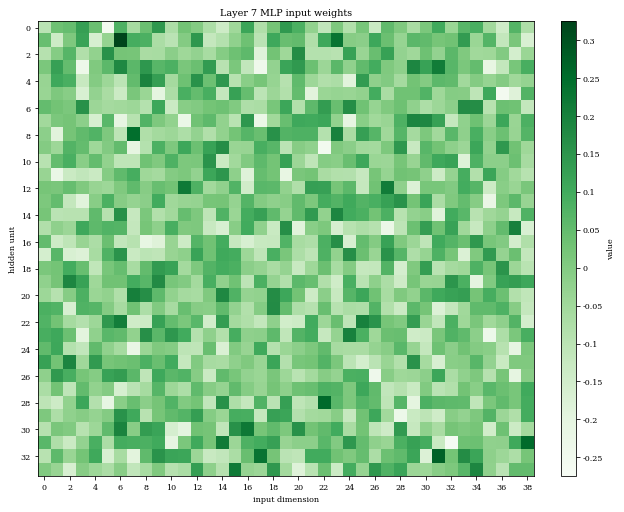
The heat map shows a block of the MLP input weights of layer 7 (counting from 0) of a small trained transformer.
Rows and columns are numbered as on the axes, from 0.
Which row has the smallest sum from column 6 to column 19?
16
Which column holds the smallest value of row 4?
24
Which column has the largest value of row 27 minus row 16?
9
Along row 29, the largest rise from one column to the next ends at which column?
18
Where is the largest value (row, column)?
1, 6
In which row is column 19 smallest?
11
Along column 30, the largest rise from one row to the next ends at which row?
7
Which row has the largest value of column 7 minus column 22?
8
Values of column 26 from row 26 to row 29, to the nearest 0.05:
-0.25 0.05 0.05 0.1
